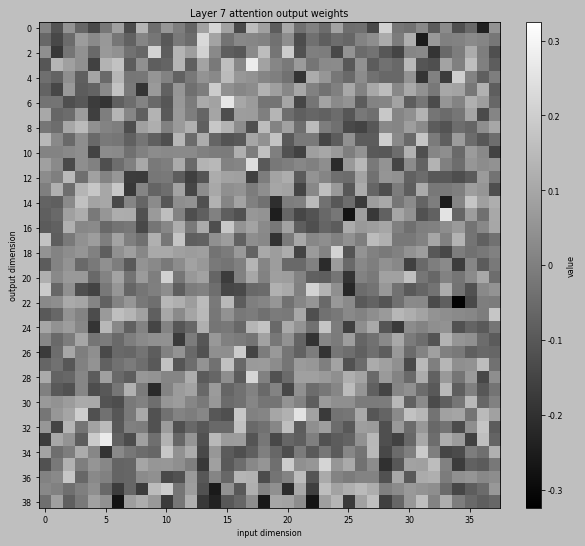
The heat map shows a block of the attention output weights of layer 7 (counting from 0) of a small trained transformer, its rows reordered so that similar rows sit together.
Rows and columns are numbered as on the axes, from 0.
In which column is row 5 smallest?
8
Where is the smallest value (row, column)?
22, 34
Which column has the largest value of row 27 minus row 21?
15
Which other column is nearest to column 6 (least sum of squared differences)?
18
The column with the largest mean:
17
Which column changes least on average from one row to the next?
26
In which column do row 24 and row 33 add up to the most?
5
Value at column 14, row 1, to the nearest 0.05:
0.1
